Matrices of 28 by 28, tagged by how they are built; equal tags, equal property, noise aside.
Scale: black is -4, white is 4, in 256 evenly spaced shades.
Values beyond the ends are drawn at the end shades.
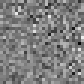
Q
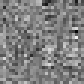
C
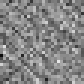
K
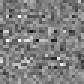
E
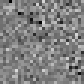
Q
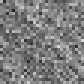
K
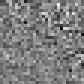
Q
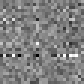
C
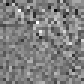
Q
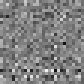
C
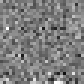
E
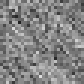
K
